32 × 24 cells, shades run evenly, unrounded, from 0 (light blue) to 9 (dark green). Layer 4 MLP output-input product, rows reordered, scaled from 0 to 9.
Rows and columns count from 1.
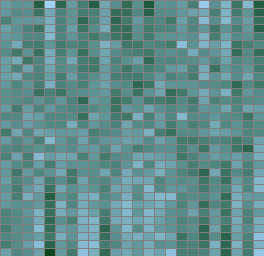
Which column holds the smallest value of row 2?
21
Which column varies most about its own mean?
5
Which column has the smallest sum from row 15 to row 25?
24
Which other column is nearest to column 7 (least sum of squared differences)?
2
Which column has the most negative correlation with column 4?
10
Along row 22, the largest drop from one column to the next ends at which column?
20
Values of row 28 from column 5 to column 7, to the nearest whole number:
7 4 5
